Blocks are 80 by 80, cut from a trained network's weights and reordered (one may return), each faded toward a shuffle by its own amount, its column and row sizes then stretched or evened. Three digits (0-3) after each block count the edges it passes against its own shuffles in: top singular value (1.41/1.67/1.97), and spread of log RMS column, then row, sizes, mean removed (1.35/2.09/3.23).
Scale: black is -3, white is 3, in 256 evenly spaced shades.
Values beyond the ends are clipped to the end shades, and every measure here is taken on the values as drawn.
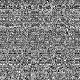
3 0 2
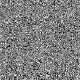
1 0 2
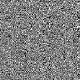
2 1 1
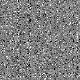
1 2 1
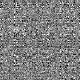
2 2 1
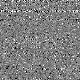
1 0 2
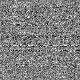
1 0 2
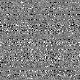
0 1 3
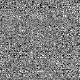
0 2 2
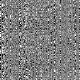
0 3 0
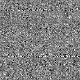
0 1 2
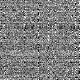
2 2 0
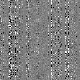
3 3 1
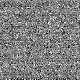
1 0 1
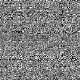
2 1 2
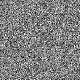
2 0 1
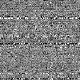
3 1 2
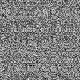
3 0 0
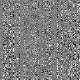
0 3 1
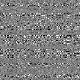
3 1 3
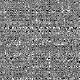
2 2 2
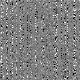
0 3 0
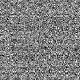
2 1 0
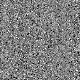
0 1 0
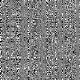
1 3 1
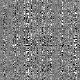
1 3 1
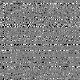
2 1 3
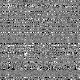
1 1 3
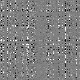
2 3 2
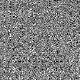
1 2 1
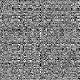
3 2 1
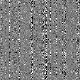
1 3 1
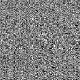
2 1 1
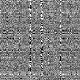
3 2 1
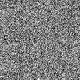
2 0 0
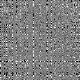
2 3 2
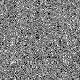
1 0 0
